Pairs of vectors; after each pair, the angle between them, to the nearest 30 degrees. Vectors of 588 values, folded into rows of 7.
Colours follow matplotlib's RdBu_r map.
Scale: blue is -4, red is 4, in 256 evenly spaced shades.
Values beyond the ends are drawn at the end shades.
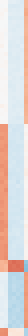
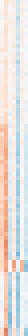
60 degrees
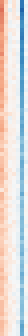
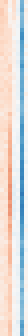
30 degrees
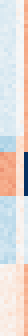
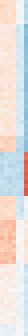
150 degrees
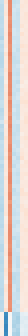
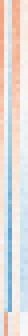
150 degrees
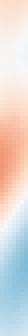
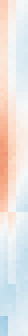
30 degrees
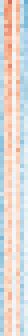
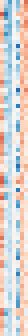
150 degrees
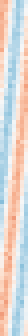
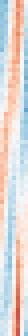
150 degrees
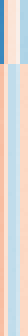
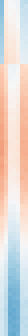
60 degrees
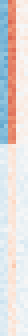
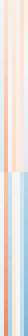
90 degrees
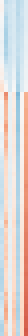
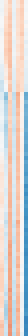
150 degrees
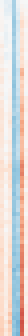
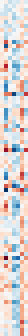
60 degrees
